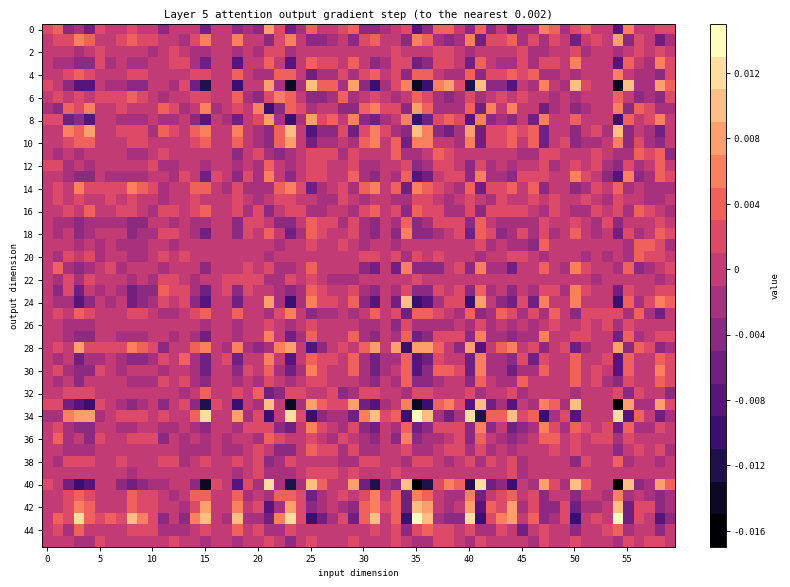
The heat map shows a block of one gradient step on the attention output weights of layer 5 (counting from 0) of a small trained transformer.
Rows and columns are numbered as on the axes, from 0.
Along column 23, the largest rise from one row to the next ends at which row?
34
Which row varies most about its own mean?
40
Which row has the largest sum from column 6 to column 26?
43
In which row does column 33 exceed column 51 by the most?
28
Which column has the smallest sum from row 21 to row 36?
54
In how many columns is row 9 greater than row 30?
27
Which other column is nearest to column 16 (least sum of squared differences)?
0
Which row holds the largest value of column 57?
19
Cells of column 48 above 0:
14
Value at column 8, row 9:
0.002
